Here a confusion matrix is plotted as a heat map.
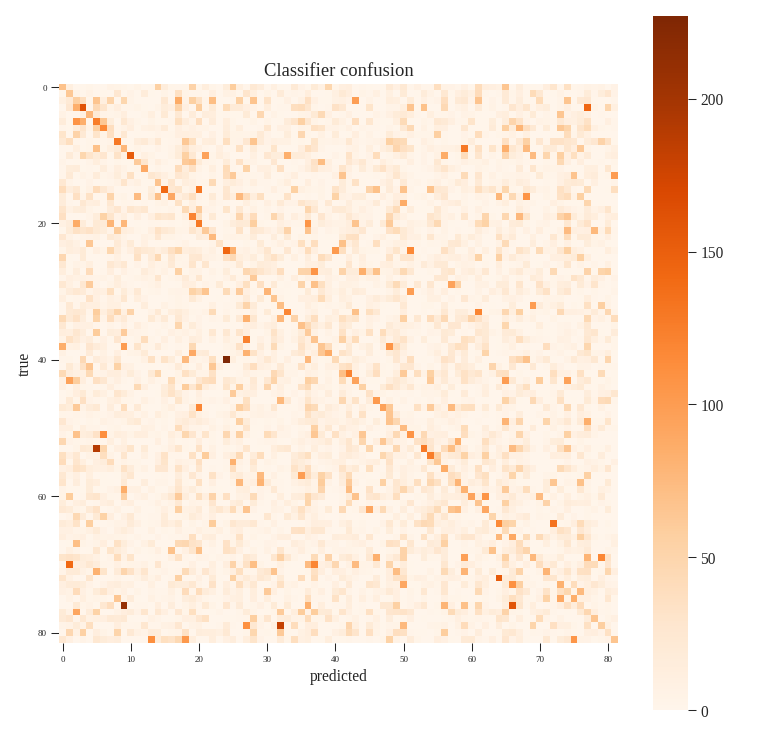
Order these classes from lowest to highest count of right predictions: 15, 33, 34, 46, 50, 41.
41, 34, 50, 46, 33, 15
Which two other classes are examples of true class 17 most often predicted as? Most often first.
50, 77
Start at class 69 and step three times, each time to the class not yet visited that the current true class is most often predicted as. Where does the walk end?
27
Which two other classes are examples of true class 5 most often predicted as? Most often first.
2, 3
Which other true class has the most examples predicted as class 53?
3
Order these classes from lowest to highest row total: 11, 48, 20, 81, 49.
48, 11, 49, 81, 20
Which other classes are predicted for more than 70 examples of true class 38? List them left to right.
0, 9, 48
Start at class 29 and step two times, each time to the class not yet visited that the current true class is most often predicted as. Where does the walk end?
35
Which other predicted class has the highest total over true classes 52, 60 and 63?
62
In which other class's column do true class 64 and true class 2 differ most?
72
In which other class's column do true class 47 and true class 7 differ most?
20
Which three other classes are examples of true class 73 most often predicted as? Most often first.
66, 50, 67
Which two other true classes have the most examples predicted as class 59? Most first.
9, 69
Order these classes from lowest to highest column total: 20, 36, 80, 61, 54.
80, 54, 61, 20, 36
